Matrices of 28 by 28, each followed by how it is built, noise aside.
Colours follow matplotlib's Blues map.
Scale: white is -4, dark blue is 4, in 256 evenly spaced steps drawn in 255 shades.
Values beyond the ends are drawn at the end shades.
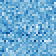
uneven rows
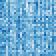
blocks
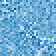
block diagonal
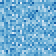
repeating rows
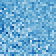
lower triangular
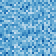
repeating rows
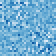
block diagonal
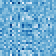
low rank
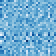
low rank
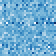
uneven rows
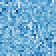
block diagonal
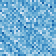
Toeplitz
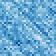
Toeplitz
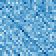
Toeplitz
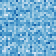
blocks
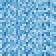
repeating rows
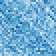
Toeplitz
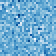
block diagonal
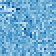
block diagonal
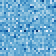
uneven rows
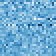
uneven rows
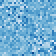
block diagonal
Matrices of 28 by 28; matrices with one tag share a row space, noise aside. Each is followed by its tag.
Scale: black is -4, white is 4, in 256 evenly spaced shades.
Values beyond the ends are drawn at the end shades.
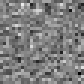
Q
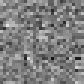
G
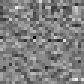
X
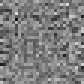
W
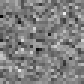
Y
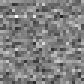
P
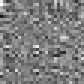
W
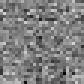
G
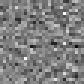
X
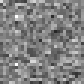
X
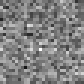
G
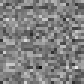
G
